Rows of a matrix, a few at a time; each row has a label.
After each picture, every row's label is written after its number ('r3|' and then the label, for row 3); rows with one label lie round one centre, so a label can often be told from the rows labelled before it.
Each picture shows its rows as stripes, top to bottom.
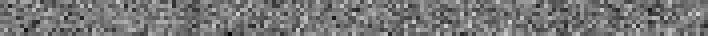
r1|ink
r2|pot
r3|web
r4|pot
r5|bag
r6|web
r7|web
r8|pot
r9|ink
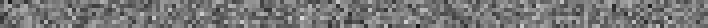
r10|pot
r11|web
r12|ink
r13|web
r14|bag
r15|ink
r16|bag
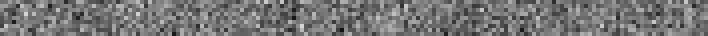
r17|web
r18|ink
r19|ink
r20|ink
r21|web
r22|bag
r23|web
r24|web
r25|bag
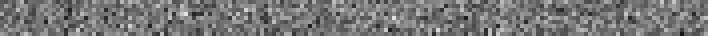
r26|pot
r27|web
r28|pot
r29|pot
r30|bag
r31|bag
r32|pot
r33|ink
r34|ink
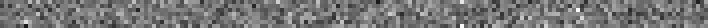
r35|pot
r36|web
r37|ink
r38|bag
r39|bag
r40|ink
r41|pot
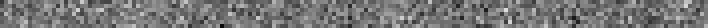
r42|web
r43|web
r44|ink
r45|bag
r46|web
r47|web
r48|ink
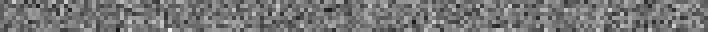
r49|pot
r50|web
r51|bag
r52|bag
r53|pot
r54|web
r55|web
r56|pot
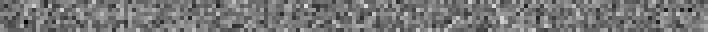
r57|bag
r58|bag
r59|ink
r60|ink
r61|ink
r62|pot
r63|pot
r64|ink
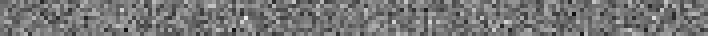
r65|pot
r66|web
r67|pot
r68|pot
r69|bag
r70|ink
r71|bag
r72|pot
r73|ink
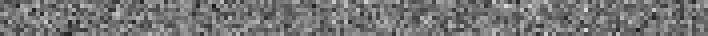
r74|pot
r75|ink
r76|bag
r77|ink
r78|web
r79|web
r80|pot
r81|bag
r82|pot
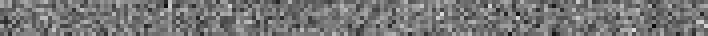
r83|ink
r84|ink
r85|pot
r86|web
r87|ink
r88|pot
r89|ink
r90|web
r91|pot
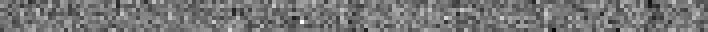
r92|web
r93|web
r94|pot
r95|pot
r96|ink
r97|web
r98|ink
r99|web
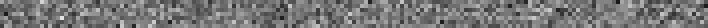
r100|web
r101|pot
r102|ink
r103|pot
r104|ink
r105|bag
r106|web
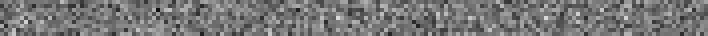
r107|bag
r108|pot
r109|web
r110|ink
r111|pot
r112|ink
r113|bag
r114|pot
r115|pot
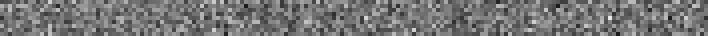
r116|web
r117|ink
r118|web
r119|bag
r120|bag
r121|bag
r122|web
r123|pot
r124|web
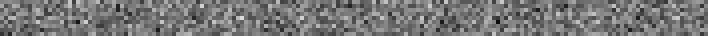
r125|ink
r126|web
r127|pot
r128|bag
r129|web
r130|pot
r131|web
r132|bag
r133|pot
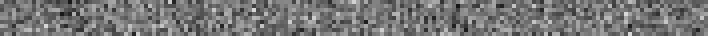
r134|pot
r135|bag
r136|pot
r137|pot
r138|pot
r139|bag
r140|ink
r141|ink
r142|web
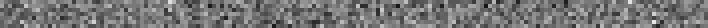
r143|web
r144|ink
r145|pot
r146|bag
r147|pot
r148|bag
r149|ink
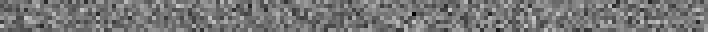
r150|web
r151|bag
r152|pot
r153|web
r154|ink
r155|bag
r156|ink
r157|pot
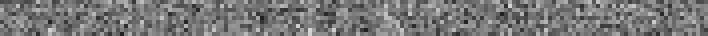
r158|bag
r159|web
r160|ink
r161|bag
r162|web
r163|bag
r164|pot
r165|web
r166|web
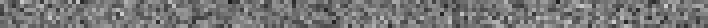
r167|ink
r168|bag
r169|bag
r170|pot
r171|web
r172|bag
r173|ink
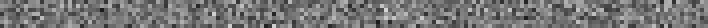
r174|bag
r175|ink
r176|web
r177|pot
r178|web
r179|ink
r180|bag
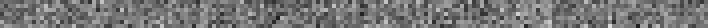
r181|ink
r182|ink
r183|pot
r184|ink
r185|bag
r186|ink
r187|bag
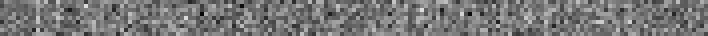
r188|ink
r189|pot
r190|pot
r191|pot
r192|ink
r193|pot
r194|ink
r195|pot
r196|web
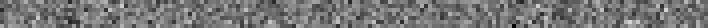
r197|pot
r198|bag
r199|bag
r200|ink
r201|pot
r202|pot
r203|web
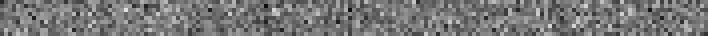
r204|bag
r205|bag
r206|web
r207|web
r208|ink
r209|ink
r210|bag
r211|ink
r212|web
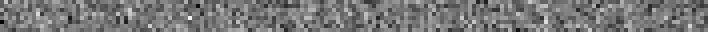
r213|ink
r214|web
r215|web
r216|pot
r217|pot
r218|pot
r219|ink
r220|web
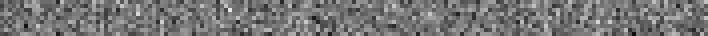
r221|bag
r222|bag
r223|web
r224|web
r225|bag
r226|bag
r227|pot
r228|pot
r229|bag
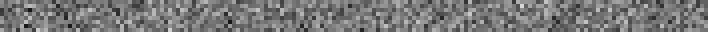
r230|ink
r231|bag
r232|pot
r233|web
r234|ink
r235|ink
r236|pot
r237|ink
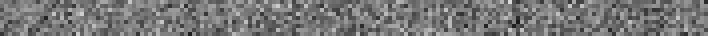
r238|web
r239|bag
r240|ink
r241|web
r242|bag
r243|pot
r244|ink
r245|web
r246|ink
